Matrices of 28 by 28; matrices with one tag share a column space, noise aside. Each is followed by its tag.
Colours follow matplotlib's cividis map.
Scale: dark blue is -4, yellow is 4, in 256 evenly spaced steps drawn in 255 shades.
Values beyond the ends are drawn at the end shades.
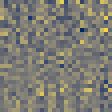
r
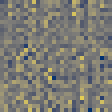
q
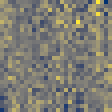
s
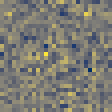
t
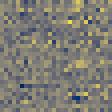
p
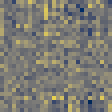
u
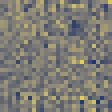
u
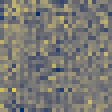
s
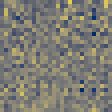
r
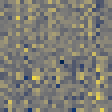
q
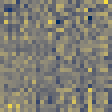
s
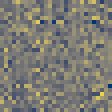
p
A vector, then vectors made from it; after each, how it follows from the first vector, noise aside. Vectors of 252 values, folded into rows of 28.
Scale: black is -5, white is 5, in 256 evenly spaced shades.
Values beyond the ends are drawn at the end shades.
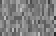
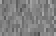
negated, shrunk.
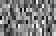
wrapped around, negated, scaled up.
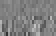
reversed, partly zeroed.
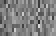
wrapped around, negated.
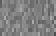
shrunk.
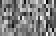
wrapped around, negated, scaled up.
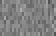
shrunk.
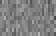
shrunk.
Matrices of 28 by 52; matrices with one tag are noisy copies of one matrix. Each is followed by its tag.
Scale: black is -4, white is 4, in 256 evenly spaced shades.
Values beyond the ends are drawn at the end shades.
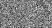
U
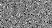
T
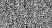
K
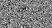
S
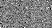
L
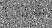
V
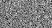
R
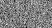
K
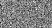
U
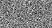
V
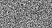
V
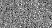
K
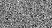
R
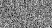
K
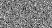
S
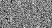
R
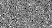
U
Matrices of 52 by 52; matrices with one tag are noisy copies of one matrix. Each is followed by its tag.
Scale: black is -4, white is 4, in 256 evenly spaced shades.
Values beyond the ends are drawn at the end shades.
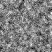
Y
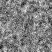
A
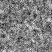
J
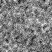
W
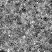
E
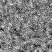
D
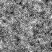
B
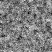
J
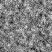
Y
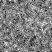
W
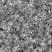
D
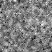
W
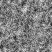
A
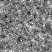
J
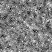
J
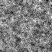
B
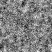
A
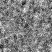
A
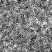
W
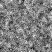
Y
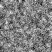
Y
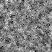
Y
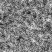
J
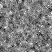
Y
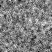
W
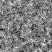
D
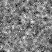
E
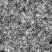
E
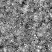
A
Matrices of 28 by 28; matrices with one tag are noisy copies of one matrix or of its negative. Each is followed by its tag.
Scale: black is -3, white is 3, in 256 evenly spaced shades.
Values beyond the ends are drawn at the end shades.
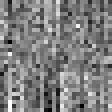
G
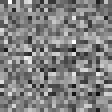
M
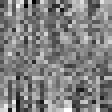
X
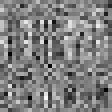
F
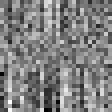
G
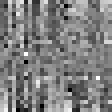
X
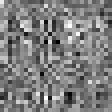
F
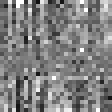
X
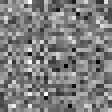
M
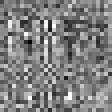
F
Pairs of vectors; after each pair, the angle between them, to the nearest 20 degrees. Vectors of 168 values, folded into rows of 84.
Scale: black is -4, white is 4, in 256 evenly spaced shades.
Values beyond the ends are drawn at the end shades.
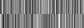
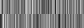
160 degrees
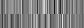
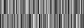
80 degrees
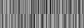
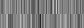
80 degrees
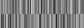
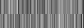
80 degrees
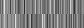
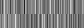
20 degrees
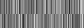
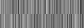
140 degrees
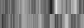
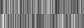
120 degrees
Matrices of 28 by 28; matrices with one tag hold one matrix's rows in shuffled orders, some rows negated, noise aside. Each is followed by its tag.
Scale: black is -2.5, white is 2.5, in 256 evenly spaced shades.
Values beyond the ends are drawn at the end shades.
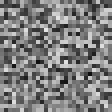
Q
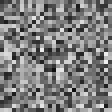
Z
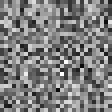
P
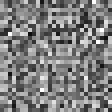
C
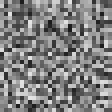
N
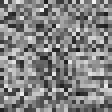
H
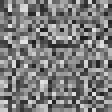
C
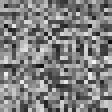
Q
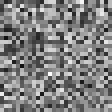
Z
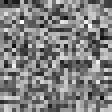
Q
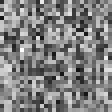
Z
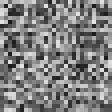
H
